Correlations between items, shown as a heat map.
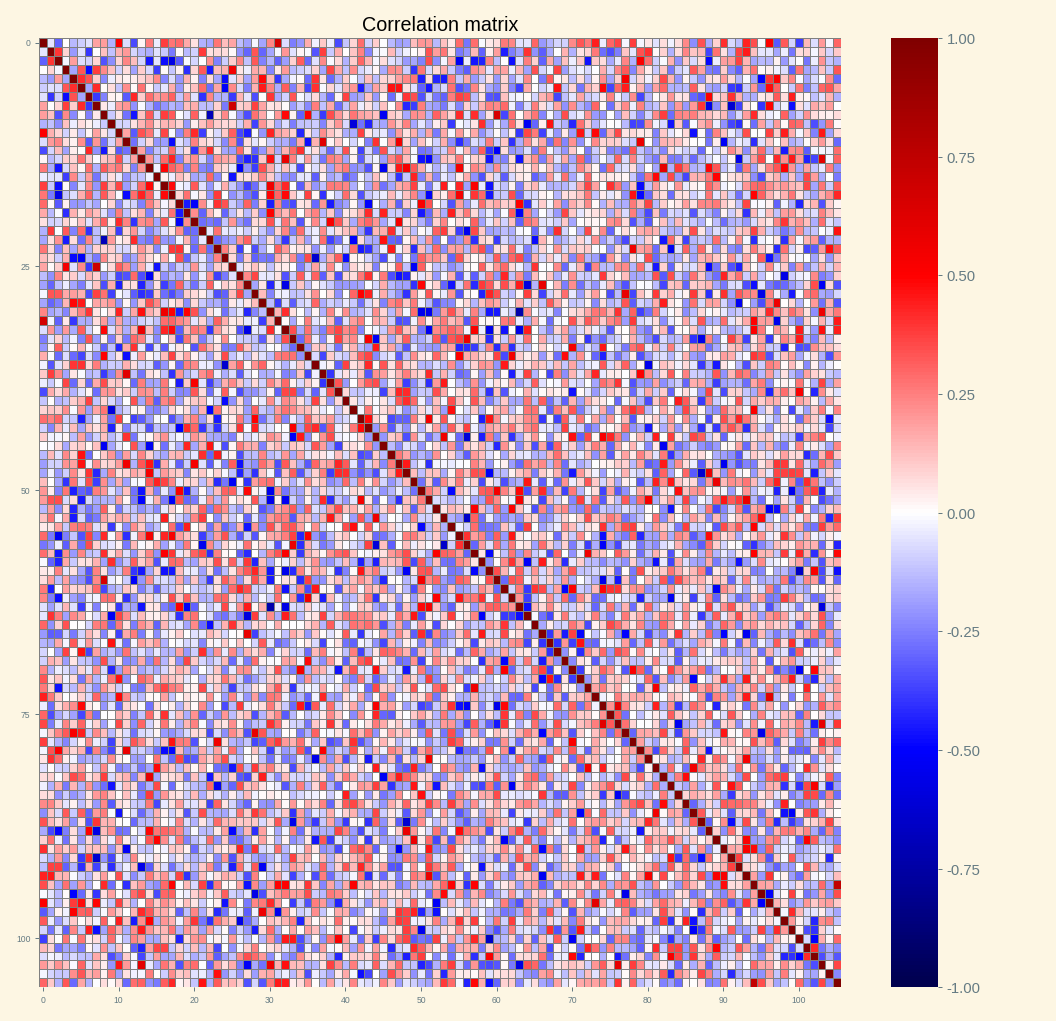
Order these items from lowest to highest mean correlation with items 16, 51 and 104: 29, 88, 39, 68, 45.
45, 68, 29, 39, 88
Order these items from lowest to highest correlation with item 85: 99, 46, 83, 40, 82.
83, 99, 46, 40, 82
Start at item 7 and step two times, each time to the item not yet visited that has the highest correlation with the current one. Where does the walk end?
3
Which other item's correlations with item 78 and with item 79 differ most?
17
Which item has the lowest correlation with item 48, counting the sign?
87
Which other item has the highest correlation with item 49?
89
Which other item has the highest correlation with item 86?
81
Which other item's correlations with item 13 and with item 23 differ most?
97
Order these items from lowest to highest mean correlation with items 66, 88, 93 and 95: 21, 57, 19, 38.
19, 38, 21, 57
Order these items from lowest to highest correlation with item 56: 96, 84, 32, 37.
37, 96, 32, 84
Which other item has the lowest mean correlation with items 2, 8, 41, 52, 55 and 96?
22
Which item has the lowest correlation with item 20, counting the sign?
18
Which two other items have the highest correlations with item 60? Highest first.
8, 50
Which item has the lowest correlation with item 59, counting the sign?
100
